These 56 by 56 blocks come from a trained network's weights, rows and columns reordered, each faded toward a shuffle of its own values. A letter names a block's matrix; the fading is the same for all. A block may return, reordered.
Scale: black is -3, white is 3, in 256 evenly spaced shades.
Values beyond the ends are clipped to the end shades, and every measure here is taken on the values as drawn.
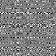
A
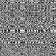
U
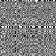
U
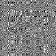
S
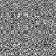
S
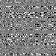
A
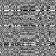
U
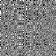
S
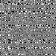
A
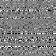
A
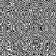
S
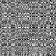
U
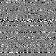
A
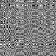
S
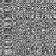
S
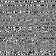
A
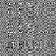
S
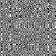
S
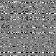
A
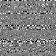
A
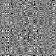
S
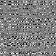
A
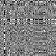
U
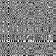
U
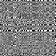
U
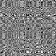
S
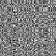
S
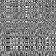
U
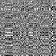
U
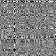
U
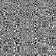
S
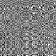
S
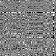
U
